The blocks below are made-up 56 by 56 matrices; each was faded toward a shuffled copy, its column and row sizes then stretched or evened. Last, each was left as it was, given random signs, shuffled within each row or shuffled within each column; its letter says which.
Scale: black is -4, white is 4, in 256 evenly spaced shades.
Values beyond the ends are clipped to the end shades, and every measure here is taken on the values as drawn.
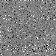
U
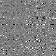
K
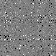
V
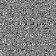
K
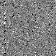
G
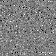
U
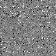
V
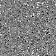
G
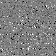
U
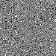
V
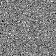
U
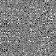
K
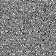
U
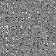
V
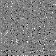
V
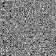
G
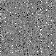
G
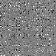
K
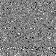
U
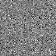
V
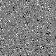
G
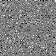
U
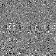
K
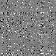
K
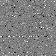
U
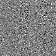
G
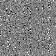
G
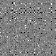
K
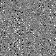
G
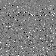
U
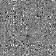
V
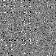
V
